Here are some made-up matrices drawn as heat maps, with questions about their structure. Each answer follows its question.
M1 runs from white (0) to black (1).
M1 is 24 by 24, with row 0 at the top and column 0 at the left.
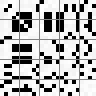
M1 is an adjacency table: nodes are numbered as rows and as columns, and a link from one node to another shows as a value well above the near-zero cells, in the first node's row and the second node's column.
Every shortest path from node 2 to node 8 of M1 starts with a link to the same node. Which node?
node 1
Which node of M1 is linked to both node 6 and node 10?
node 21
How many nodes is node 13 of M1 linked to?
3
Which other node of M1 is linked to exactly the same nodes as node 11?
node 12
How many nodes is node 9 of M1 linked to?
5
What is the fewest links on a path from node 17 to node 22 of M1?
7
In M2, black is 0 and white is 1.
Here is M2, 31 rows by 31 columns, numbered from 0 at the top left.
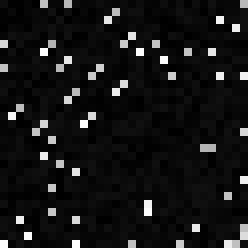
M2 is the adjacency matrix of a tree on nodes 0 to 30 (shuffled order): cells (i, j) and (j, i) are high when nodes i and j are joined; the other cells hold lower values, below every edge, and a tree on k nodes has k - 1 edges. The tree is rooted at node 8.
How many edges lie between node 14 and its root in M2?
5
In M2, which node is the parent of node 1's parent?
11
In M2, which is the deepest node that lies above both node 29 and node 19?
0
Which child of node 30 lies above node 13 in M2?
9
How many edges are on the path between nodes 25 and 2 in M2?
9
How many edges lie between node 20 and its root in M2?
2
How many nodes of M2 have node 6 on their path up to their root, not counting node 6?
5
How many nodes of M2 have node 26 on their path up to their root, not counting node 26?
2
